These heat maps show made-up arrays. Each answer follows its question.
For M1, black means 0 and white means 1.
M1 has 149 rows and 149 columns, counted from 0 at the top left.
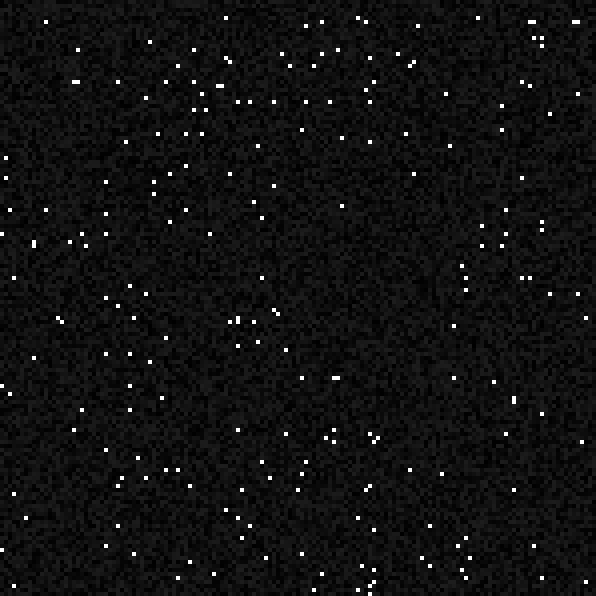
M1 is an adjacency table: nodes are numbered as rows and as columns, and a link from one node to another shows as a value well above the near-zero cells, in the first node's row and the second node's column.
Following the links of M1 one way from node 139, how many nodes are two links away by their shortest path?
4
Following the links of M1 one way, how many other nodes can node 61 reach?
11
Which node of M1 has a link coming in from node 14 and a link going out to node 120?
node 56
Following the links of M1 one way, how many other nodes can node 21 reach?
7
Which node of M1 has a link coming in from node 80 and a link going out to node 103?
node 15
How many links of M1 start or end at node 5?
7
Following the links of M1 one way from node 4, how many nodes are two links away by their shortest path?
5
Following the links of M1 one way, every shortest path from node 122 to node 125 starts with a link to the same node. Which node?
node 74
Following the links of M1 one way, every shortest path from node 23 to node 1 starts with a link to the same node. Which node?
node 144
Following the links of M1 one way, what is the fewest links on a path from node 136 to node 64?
4
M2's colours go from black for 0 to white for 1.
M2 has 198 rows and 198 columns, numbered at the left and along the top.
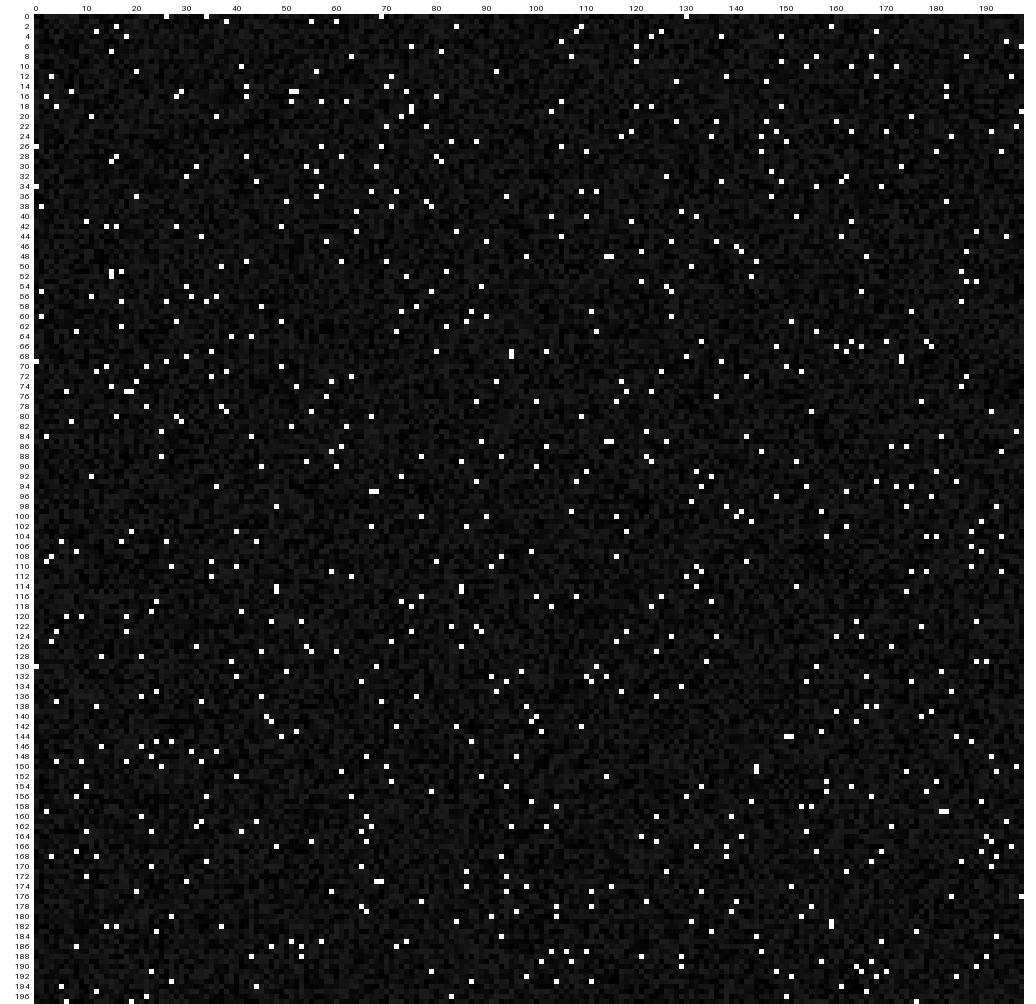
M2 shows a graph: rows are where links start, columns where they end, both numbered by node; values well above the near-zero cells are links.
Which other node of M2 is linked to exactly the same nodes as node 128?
node 146
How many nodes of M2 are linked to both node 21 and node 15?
0
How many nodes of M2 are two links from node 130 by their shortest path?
10
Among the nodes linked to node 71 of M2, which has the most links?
node 12
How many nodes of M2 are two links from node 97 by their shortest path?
2
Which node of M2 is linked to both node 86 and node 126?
node 171
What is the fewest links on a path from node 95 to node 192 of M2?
6
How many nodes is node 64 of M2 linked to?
2
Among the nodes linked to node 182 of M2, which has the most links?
node 16
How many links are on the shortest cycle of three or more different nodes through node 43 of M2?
5
